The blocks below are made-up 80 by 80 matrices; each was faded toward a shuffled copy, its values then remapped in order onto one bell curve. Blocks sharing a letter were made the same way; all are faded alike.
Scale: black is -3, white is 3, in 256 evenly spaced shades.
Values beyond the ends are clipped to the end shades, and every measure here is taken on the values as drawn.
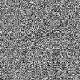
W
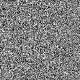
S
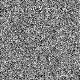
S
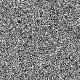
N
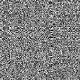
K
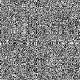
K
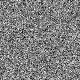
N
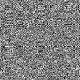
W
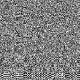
W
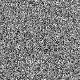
S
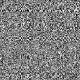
K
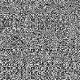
K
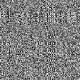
K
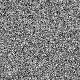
N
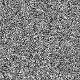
S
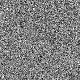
N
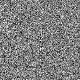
S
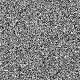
N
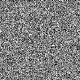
S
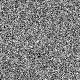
N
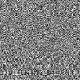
W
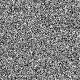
N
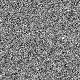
N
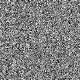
S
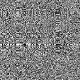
K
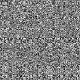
K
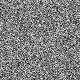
N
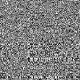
K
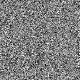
S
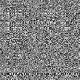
K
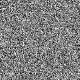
S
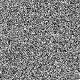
S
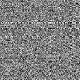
W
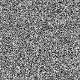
S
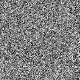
S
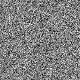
S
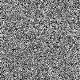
S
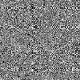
K
